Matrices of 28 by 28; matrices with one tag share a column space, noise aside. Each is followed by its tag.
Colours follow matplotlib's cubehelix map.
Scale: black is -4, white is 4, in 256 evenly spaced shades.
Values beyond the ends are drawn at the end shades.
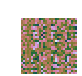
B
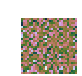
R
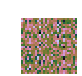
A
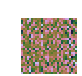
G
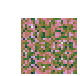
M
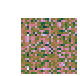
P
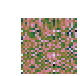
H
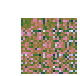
H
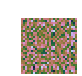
R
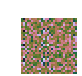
P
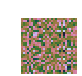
R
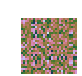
A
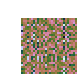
B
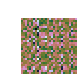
R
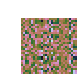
A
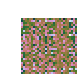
P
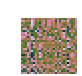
H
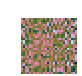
G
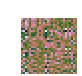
H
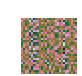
R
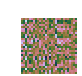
A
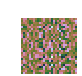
M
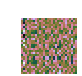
A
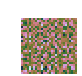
R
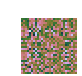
H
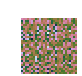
B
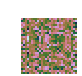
P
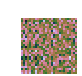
A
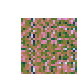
G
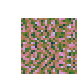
M
